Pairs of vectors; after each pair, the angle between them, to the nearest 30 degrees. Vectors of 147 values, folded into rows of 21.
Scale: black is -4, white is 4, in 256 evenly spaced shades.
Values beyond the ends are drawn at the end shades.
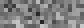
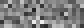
120 degrees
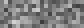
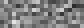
30 degrees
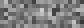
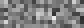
30 degrees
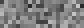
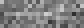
150 degrees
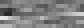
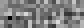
120 degrees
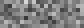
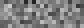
150 degrees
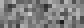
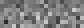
90 degrees
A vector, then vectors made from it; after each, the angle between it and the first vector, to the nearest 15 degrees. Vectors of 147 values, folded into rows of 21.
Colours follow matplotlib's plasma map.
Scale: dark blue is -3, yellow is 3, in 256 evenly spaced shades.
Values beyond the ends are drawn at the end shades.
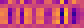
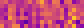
120 degrees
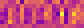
150 degrees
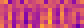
120 degrees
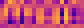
30 degrees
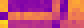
90 degrees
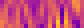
60 degrees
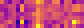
105 degrees
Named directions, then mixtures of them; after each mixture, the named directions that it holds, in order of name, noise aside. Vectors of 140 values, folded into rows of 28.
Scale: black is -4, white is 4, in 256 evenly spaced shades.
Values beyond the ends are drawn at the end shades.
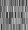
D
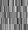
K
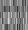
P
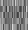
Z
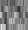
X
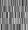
D, P.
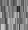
K, P, X.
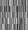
K, P, Z.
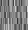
K.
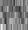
X, Z.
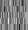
D, K, P.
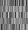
D, Z.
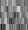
X.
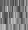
D, K, X.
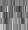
D, X, Z.
